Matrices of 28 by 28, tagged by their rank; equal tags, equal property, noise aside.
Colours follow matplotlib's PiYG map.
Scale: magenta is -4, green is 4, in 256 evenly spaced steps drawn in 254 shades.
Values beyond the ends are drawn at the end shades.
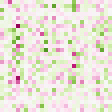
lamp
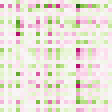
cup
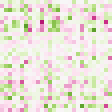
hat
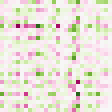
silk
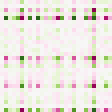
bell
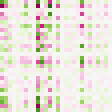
cup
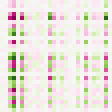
bell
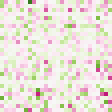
lamp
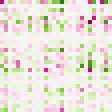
silk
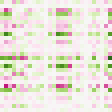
cup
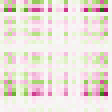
bell
